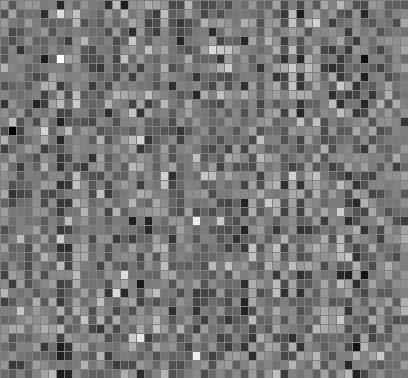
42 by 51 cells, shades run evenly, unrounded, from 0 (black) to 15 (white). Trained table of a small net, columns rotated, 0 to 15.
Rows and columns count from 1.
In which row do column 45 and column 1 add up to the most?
22
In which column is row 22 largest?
13
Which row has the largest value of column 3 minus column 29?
35
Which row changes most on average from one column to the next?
33
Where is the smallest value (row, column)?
15, 2
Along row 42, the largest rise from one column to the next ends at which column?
10
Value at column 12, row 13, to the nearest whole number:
5
